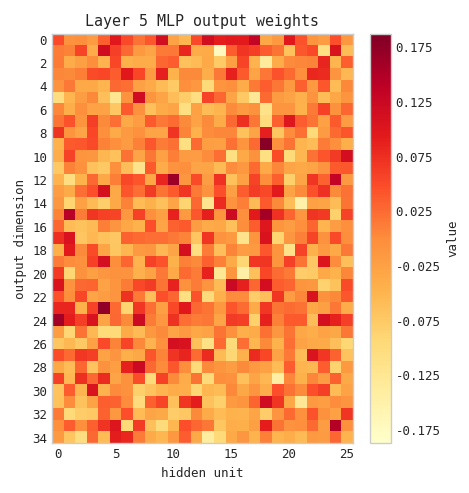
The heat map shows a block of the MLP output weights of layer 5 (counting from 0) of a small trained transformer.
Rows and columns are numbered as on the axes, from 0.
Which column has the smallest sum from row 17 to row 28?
14
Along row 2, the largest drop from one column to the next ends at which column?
24
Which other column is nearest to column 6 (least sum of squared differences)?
9
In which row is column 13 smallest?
34
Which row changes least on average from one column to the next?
25
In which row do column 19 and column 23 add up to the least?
29
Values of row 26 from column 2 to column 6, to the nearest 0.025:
-0.075 -0.025 0.05 0 0.05
